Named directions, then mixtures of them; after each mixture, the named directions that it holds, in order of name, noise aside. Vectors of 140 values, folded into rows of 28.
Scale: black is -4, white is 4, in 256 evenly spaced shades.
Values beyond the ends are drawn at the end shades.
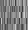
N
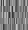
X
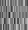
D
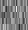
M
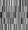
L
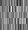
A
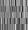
N.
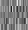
A.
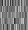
D, L.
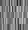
A.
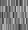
A, M.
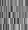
D.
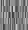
X.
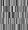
M, X.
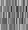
A, X.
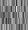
M.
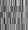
D, L, N.
